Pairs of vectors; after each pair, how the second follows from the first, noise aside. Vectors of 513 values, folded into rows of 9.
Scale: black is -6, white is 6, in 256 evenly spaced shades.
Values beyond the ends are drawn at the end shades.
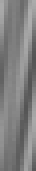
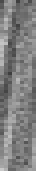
reversed.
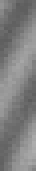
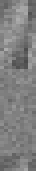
wrapped around, negated, partly zeroed.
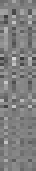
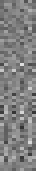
reversed.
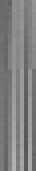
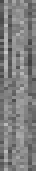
wrapped around, negated.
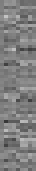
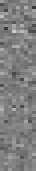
wrapped around, negated, partly zeroed.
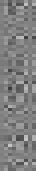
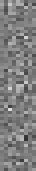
negated.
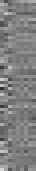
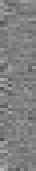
shrunk.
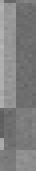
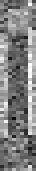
wrapped around, scaled up.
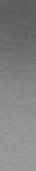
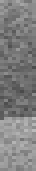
wrapped around, negated.
